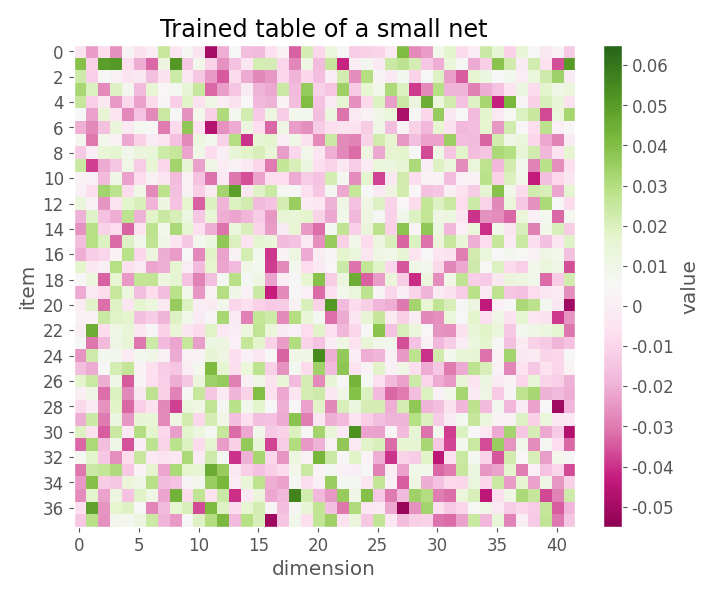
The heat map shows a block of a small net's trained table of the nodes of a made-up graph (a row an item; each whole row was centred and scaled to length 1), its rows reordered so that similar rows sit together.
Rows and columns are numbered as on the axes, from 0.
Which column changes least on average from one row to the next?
7
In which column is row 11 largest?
13
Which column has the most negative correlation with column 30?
15
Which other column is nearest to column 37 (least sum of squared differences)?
6
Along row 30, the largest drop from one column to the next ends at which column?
24
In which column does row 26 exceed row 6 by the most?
11
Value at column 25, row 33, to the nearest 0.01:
-0.03
